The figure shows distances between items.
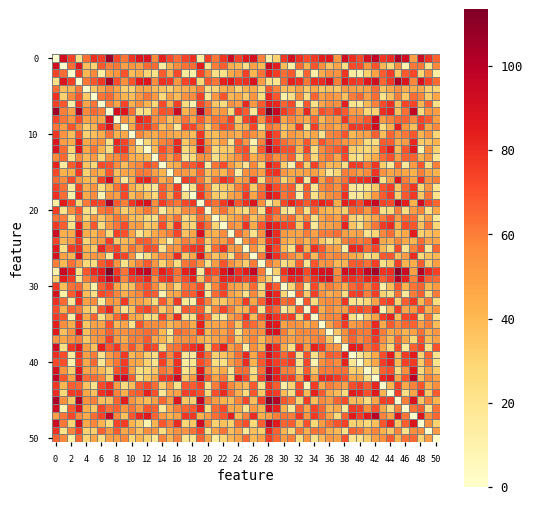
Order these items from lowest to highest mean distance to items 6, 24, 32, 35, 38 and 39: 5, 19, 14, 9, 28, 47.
5, 14, 9, 47, 19, 28
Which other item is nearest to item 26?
11
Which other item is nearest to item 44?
14
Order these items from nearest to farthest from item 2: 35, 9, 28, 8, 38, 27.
35, 8, 27, 9, 38, 28
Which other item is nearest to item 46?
1
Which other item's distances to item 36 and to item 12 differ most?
48
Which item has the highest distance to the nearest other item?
8
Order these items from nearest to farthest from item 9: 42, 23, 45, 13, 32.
13, 23, 32, 45, 42
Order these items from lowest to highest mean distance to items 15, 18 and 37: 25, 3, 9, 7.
9, 25, 7, 3
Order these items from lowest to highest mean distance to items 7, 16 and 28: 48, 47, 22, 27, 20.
27, 20, 47, 48, 22
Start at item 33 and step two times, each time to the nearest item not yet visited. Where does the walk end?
30
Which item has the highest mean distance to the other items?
28
